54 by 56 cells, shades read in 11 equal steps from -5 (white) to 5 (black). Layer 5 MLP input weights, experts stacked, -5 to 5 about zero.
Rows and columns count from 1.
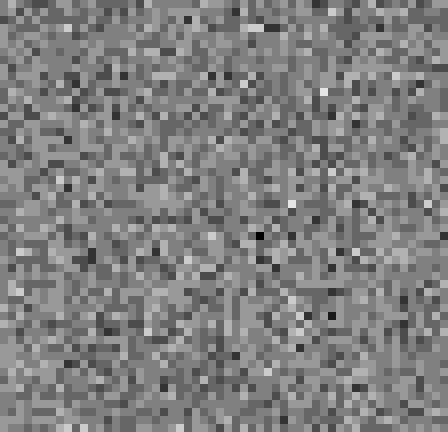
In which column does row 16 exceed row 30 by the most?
27
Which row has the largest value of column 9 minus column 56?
18
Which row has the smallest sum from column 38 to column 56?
10
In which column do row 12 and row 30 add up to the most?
33
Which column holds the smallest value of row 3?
25
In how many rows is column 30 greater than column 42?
28
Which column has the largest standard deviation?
42
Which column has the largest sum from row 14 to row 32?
41
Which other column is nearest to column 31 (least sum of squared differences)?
1
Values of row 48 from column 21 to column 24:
2 1 1 0
